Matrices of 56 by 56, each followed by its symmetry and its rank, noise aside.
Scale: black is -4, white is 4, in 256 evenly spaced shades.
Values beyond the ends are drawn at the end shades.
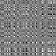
no symmetry, rank two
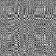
no symmetry, rank two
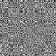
no symmetry, rank three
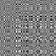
antisymmetric, rank two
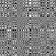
no symmetry, rank four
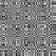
antisymmetric, rank two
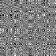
no symmetry, rank three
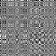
no symmetry, rank three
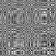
no symmetry, rank three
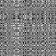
no symmetry, rank three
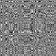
antisymmetric, rank four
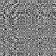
no symmetry, rank four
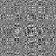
no symmetry, rank four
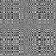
no symmetry, rank two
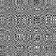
no symmetry, rank four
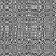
no symmetry, rank four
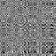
symmetric, rank three
